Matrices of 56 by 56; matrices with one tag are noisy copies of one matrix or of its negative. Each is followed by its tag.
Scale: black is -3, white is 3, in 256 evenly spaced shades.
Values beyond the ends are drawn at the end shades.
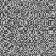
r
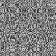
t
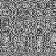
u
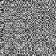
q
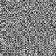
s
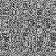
u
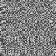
s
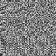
s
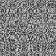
t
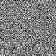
q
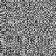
s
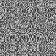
t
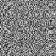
r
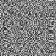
r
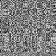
u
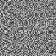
r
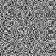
r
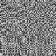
s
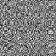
r
